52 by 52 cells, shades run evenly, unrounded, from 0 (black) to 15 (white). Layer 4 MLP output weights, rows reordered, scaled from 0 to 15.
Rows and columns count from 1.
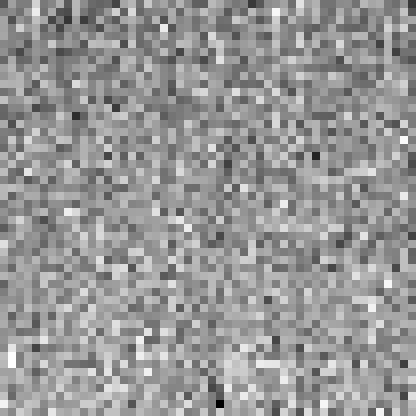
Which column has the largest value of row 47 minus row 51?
28
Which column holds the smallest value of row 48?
27
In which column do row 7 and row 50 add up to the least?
51
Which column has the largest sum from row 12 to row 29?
35
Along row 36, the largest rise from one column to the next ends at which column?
49
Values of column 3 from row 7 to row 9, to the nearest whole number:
4 6 7
